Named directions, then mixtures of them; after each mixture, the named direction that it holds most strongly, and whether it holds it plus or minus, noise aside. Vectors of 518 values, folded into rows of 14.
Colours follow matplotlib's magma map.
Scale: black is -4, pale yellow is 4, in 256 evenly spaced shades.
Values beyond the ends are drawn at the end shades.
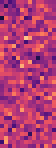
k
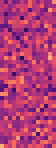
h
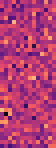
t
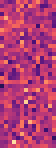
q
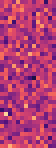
t, minus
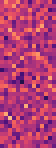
h, minus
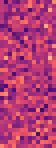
h, plus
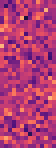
k, plus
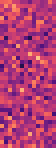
k, minus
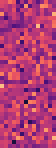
q, minus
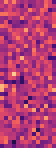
h, minus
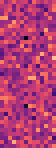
t, plus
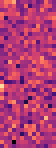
q, minus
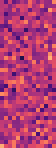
h, plus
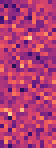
k, plus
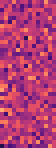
t, plus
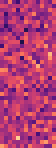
h, plus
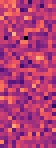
k, minus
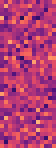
h, plus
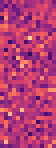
k, plus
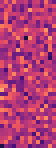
h, minus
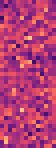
k, plus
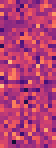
q, minus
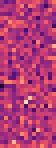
q, plus
